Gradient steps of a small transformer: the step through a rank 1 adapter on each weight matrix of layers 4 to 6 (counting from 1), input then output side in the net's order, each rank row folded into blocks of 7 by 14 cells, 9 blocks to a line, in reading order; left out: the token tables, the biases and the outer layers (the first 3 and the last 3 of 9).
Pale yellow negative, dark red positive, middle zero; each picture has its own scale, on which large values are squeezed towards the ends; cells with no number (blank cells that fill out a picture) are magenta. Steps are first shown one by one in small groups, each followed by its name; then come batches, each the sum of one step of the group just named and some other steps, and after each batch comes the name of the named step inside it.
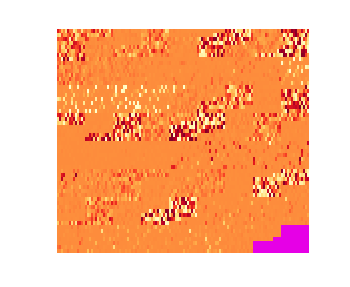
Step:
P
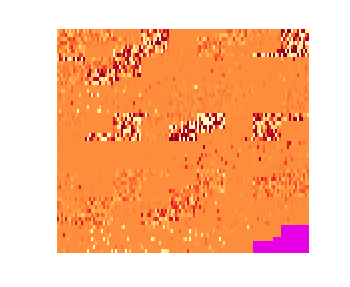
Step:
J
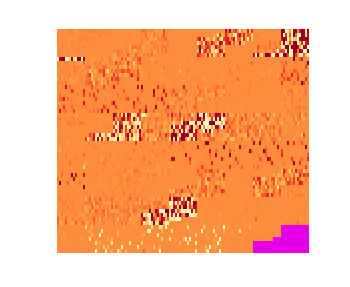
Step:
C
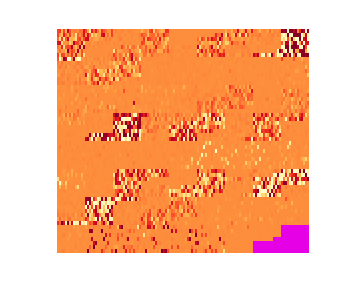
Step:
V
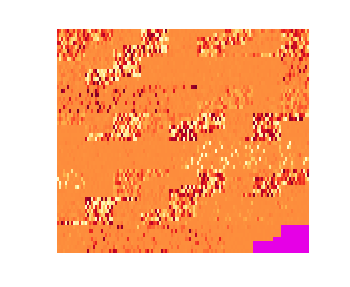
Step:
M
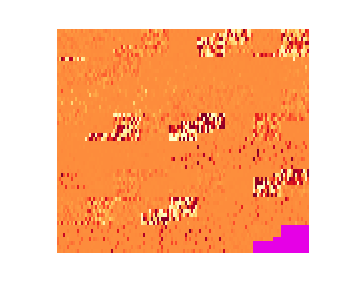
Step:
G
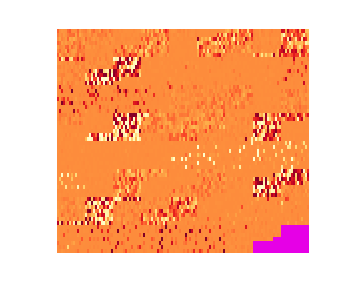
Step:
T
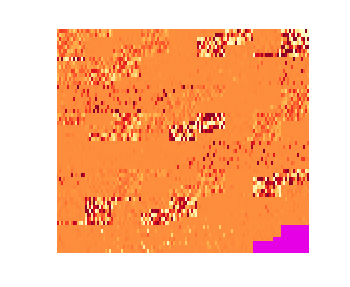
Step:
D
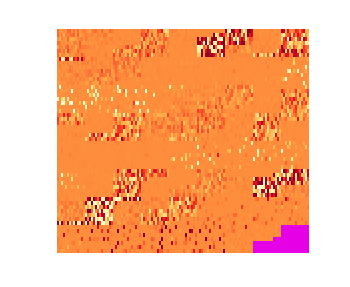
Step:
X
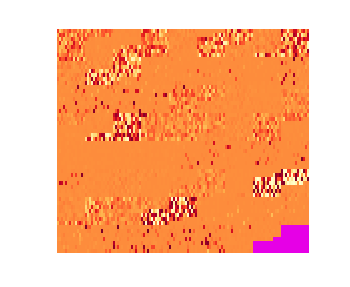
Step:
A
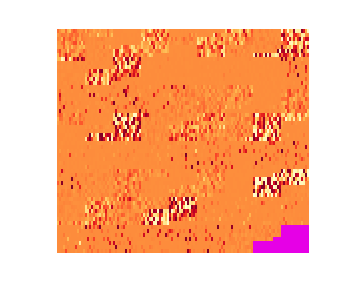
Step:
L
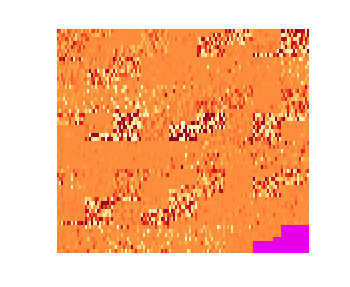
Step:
P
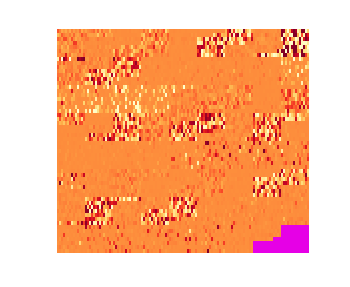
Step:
P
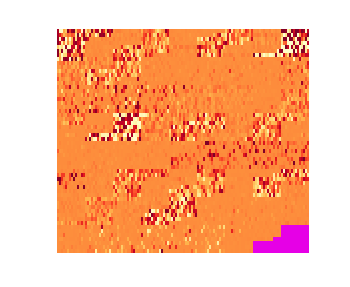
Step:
C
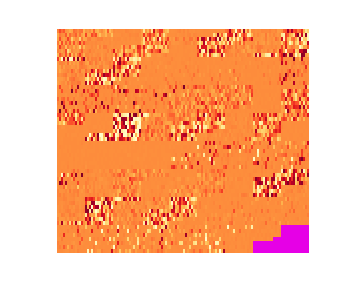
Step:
T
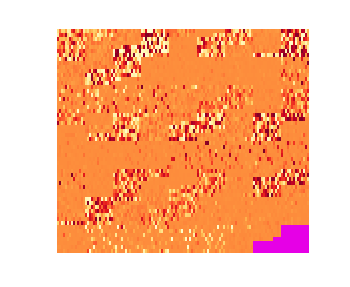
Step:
J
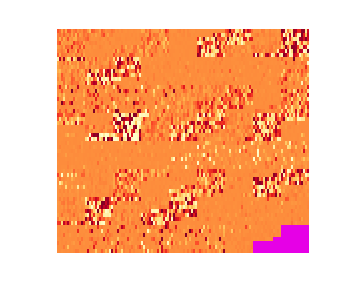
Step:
T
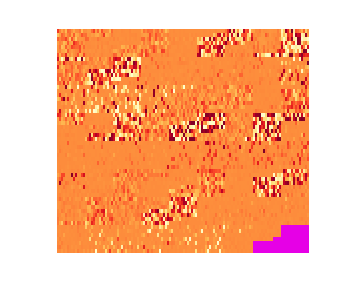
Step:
P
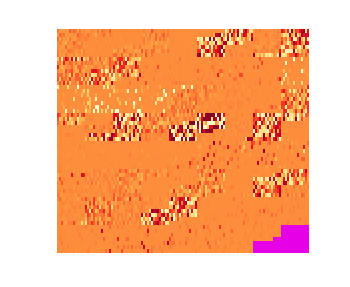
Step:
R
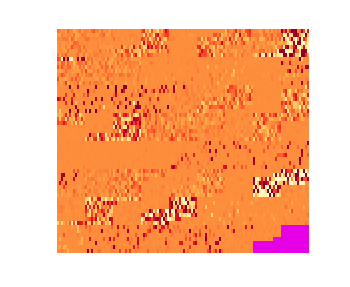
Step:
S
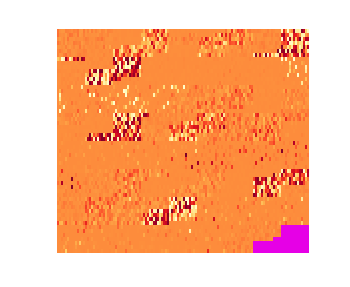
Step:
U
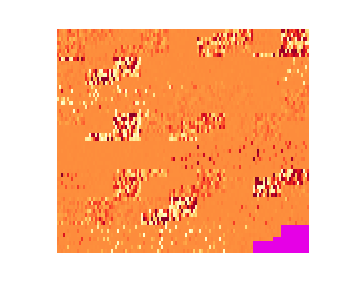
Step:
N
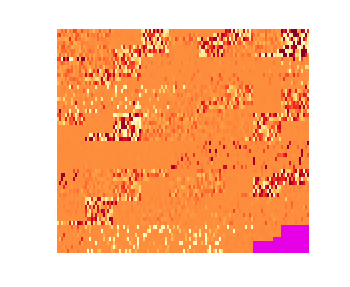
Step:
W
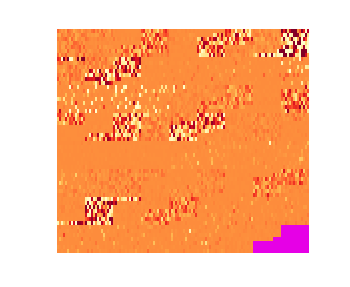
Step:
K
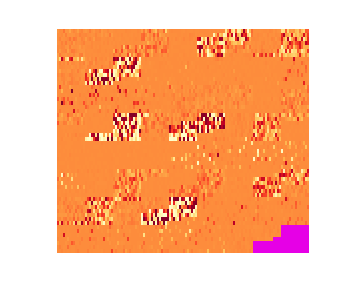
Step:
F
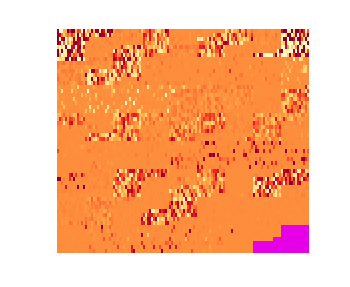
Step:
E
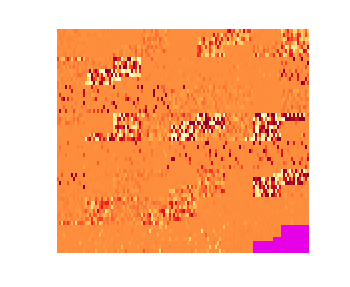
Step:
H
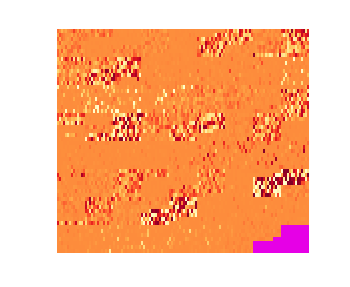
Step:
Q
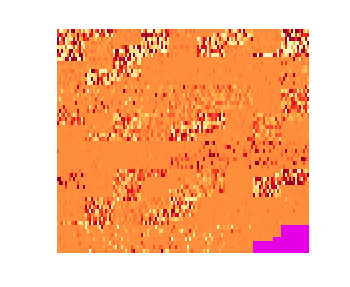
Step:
E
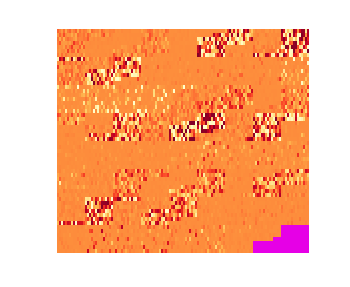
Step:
R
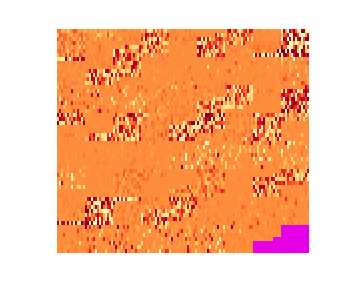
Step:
F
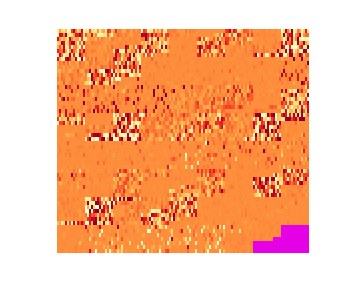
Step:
H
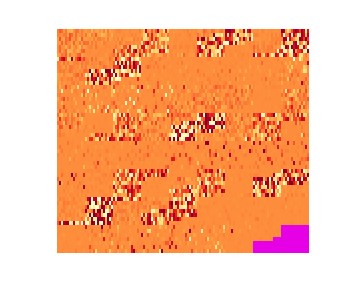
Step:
H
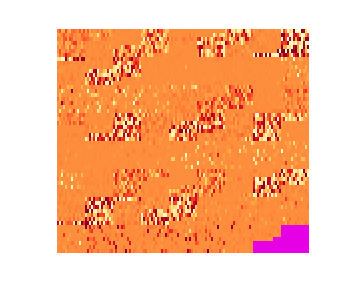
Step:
F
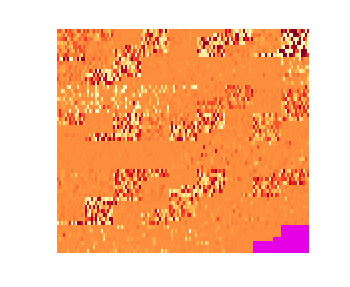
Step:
K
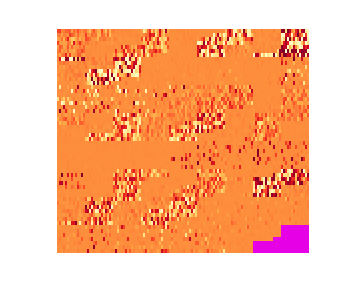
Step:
N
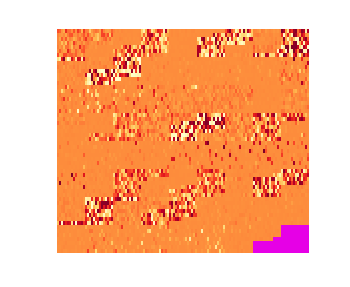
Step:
H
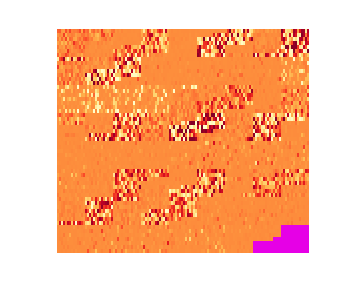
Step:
R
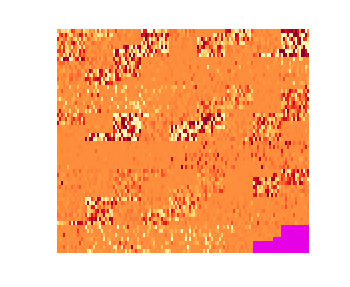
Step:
K
